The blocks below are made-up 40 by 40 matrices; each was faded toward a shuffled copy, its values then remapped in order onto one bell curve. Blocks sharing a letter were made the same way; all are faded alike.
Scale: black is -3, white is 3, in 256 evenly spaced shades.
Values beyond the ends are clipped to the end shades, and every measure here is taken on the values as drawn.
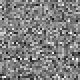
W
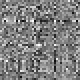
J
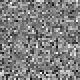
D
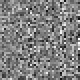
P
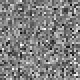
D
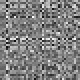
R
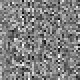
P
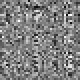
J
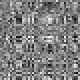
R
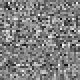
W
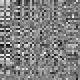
R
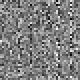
P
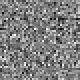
D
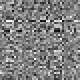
J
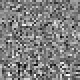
D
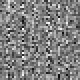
P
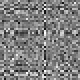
R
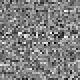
W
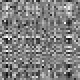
R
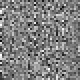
P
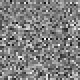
W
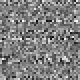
W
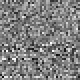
W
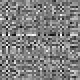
R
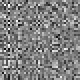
J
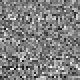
W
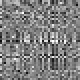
R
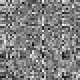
J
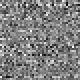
W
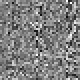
P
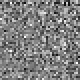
D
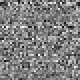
W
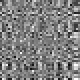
R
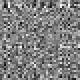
J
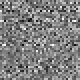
W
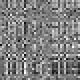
R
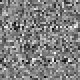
W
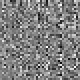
J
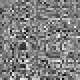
J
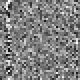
P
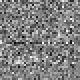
D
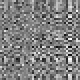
R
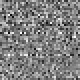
D
